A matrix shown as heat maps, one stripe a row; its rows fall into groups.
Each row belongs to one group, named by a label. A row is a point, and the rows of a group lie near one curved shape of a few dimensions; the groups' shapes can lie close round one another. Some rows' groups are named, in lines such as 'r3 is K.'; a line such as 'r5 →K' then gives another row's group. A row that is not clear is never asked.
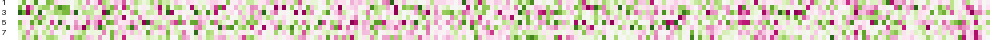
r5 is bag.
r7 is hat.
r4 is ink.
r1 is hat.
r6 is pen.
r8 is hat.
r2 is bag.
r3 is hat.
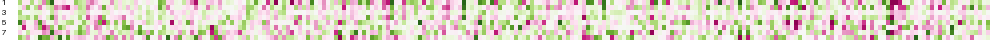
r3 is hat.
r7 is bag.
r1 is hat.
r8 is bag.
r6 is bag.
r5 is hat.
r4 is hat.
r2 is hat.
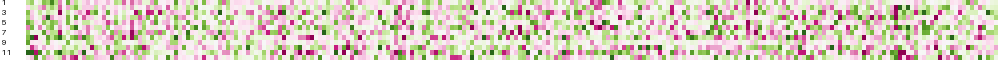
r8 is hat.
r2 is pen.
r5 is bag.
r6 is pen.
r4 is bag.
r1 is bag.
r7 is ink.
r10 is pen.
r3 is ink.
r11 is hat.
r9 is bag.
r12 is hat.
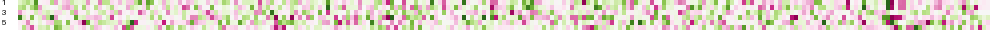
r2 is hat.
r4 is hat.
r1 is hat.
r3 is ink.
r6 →bag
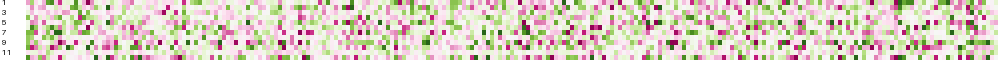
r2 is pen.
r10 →bag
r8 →bag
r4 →hat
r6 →bag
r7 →hat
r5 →pen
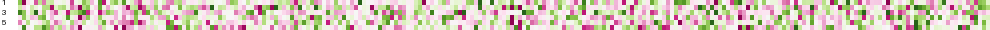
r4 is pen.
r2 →ink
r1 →hat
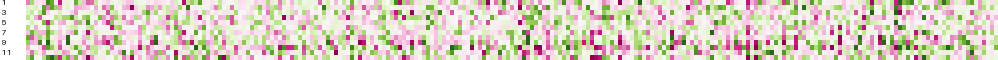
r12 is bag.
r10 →pen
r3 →hat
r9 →bag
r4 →bag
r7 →bag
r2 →ink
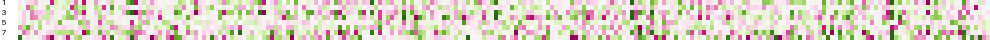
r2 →hat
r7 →pen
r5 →bag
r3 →pen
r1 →pen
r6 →bag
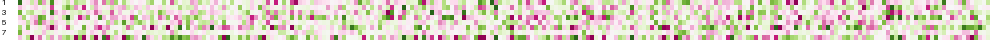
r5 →bag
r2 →pen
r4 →pen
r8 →pen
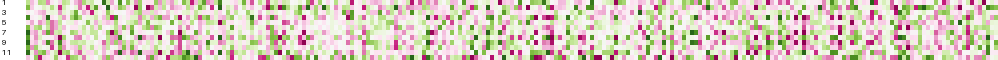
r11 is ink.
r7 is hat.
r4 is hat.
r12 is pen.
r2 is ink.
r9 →hat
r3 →pen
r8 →ink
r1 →hat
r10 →hat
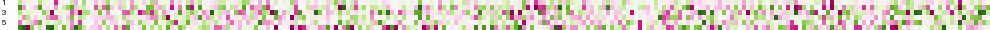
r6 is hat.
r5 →bag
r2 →hat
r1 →hat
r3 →ink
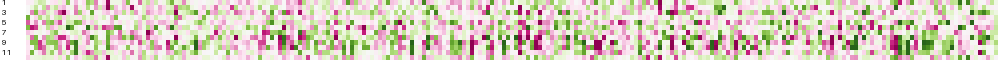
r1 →bag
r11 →pen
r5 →pen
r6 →bag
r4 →hat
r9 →pen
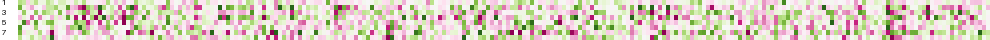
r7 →ink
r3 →bag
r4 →pen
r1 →hat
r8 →hat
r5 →hat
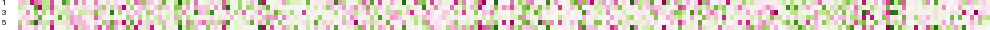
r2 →ink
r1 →pen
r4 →bag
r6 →pen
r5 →ink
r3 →hat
